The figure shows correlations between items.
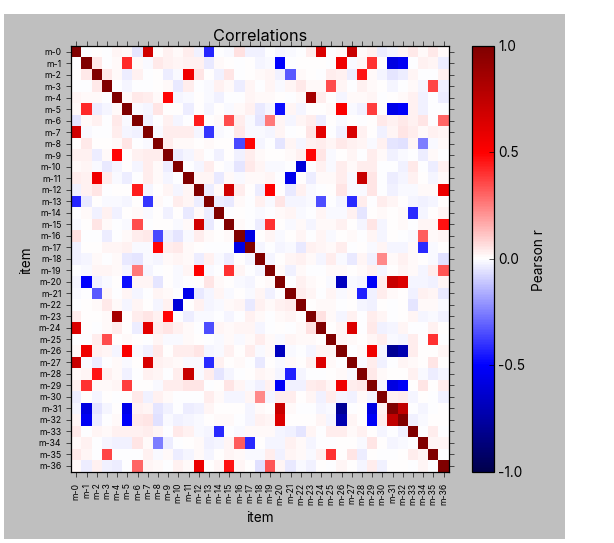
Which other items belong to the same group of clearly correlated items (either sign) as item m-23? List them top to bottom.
m-4, m-9
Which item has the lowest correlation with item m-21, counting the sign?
m-11
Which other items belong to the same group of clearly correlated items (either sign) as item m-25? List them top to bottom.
m-3, m-35
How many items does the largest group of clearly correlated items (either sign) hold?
7
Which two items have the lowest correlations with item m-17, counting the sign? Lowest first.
m-16, m-34
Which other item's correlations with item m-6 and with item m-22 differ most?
m-10
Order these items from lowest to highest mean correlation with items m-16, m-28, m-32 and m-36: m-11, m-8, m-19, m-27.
m-8, m-27, m-19, m-11
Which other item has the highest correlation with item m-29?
m-26
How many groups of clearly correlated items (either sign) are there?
10
